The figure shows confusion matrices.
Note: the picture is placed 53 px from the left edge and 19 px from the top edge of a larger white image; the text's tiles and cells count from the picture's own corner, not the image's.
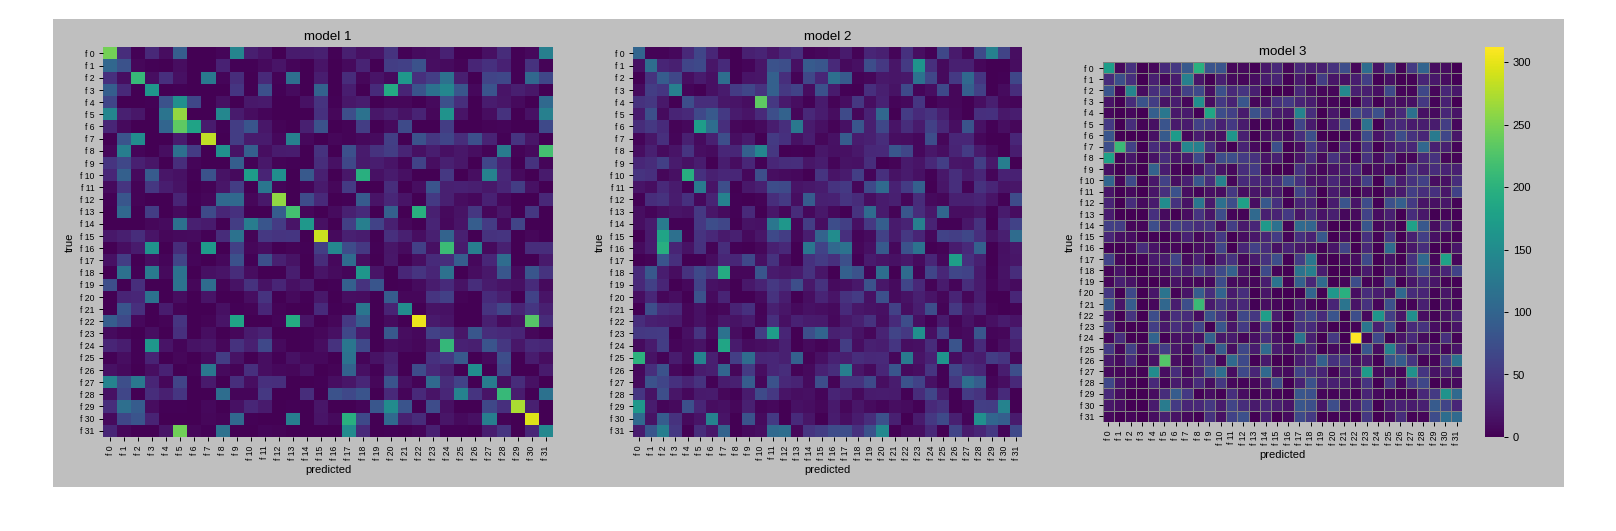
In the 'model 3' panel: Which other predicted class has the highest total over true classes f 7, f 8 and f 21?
f 0
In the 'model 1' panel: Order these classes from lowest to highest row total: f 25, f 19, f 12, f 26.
f 25, f 26, f 19, f 12
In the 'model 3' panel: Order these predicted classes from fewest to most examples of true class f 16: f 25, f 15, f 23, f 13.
f 15, f 23, f 13, f 25
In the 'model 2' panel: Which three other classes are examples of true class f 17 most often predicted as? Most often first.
f 26, f 2, f 9
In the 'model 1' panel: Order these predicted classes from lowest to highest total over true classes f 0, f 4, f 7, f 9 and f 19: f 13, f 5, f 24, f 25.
f 25, f 13, f 24, f 5
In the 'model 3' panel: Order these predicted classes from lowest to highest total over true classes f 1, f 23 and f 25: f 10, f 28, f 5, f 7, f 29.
f 29, f 5, f 28, f 7, f 10
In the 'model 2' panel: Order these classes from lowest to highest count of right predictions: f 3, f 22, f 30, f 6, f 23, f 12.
f 12, f 22, f 30, f 6, f 3, f 23
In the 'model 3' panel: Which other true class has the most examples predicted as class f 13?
f 4
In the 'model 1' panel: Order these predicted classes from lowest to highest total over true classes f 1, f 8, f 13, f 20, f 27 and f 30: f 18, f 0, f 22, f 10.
f 10, f 18, f 0, f 22
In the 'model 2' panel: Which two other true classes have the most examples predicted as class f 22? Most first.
f 25, f 18
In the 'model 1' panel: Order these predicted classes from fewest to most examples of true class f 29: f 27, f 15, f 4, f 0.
f 4, f 15, f 0, f 27
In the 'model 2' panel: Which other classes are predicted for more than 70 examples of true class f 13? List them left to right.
f 19, f 22, f 25
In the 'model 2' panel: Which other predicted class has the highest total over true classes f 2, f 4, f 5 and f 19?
f 10
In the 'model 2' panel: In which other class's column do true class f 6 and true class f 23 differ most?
f 11
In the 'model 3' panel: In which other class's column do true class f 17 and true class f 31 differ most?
f 28
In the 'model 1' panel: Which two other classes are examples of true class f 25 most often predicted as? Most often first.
f 17, f 28
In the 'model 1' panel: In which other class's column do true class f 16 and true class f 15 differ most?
f 7
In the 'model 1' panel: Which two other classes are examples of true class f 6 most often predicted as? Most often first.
f 5, f 4
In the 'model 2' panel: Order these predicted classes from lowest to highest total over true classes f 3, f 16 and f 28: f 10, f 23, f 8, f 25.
f 8, f 25, f 10, f 23
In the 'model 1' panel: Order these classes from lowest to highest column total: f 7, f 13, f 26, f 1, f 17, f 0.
f 26, f 13, f 7, f 0, f 1, f 17
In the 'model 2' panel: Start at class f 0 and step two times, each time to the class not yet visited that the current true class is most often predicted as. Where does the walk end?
f 30
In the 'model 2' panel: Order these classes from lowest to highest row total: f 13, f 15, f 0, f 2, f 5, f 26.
f 13, f 0, f 26, f 5, f 2, f 15
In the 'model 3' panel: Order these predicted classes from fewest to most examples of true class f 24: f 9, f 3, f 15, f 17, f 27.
f 3, f 15, f 27, f 9, f 17
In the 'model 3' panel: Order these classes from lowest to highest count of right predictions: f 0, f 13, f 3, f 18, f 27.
f 3, f 13, f 18, f 27, f 0
